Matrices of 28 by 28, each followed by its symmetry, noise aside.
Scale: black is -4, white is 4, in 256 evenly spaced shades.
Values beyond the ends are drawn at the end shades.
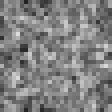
mirrored top to bottom.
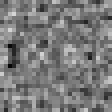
mirrored top to bottom.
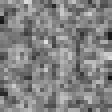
mirrored top to bottom.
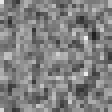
mirrored top to bottom.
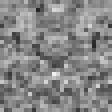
mirrored left to right.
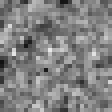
symmetric.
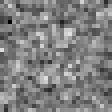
same after a half turn.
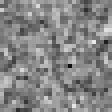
same after a half turn.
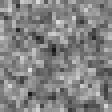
symmetric.
